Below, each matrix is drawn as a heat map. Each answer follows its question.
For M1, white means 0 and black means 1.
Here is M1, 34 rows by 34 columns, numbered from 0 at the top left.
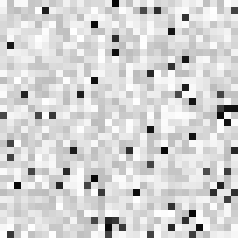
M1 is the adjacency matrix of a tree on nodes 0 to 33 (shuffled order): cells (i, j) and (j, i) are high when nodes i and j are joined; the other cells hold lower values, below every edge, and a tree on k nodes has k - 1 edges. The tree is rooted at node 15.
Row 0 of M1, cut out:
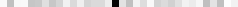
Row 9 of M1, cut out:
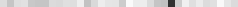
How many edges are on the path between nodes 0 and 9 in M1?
6
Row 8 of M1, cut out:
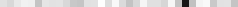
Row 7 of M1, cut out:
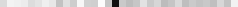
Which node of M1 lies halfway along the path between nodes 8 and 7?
31
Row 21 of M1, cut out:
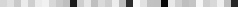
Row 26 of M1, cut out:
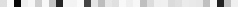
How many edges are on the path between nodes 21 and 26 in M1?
4
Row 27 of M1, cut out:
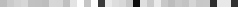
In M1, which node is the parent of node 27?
33
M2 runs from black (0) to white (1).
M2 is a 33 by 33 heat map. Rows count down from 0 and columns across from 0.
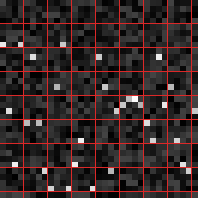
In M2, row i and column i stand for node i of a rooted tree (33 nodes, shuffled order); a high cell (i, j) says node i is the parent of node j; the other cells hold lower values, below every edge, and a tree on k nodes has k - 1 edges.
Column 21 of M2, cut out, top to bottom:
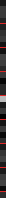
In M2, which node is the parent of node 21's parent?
9
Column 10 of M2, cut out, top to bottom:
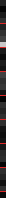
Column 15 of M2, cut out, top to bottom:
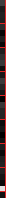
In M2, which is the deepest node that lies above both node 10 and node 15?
28
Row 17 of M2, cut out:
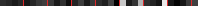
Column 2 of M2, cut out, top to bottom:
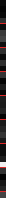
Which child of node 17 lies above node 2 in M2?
27
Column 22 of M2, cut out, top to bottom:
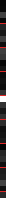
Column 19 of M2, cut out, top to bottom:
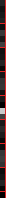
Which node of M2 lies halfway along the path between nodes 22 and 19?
14
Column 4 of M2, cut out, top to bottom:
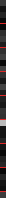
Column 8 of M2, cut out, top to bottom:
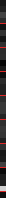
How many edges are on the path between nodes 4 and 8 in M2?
6
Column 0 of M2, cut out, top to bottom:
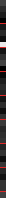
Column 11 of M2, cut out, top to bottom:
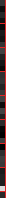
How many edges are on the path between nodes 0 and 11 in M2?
4
